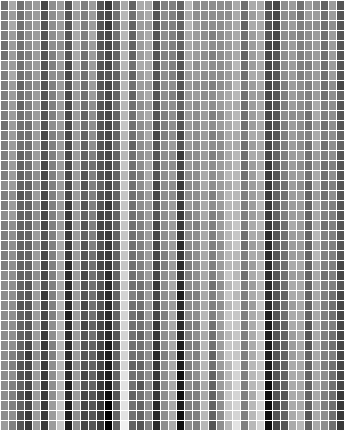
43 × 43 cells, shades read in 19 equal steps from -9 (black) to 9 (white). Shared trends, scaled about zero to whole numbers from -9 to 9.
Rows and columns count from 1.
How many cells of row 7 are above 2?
7
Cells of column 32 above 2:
22
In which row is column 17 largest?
30
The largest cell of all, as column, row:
16, 43
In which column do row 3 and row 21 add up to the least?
14
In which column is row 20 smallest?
34
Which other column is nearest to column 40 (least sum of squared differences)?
26
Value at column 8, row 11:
2
